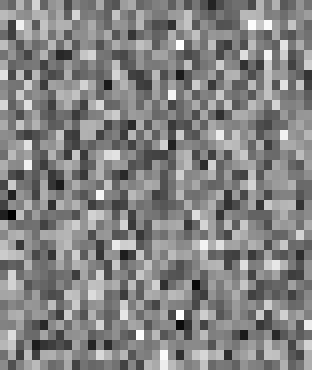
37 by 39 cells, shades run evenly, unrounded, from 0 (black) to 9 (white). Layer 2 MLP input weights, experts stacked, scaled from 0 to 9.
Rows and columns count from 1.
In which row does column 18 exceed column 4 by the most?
34
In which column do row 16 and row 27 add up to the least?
29
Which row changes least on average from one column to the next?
2
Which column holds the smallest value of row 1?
27
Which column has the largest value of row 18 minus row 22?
1
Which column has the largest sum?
36
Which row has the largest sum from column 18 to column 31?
25
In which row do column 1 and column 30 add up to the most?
8
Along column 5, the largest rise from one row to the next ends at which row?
37
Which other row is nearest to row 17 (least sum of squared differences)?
11
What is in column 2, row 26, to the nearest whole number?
7
